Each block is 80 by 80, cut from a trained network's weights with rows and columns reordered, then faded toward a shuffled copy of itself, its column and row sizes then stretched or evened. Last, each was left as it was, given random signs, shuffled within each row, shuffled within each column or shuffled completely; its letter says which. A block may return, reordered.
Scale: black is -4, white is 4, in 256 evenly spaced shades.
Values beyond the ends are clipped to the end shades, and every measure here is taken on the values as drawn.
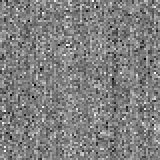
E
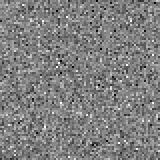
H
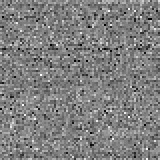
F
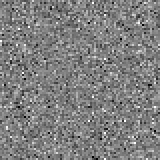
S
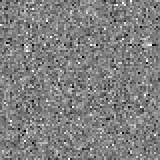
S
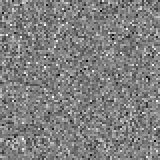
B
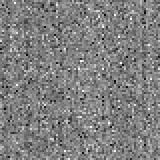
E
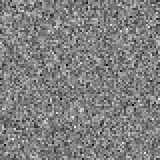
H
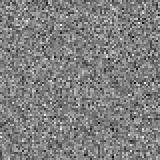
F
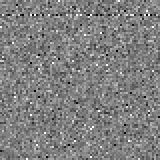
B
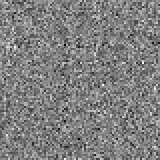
S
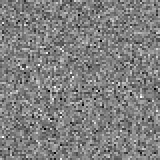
E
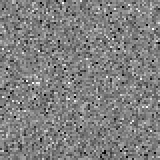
H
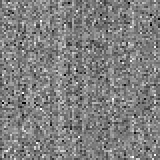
F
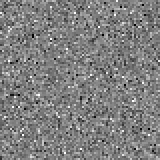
H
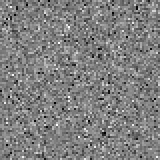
E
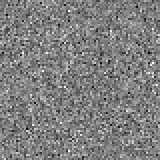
B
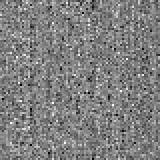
E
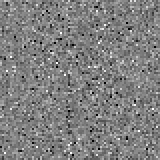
E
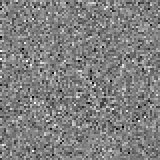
F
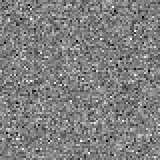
H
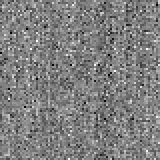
F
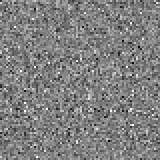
S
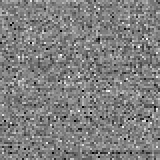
B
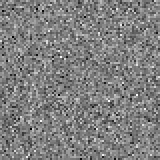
H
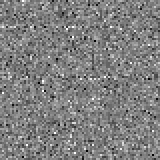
B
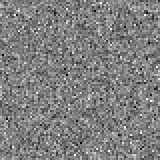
H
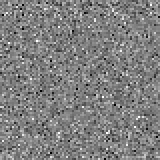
B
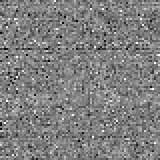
F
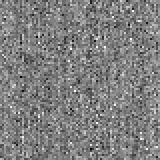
E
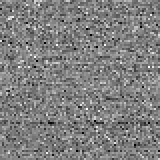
B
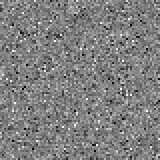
E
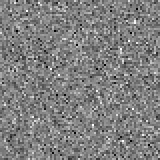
H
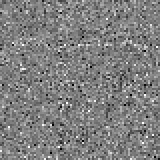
S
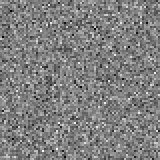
B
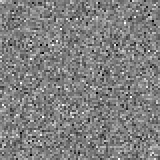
B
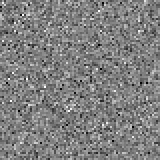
B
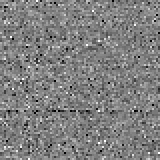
F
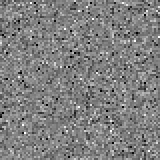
E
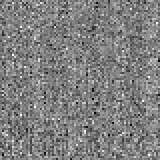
F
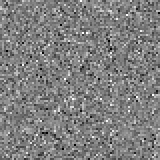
S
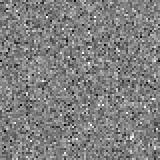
E
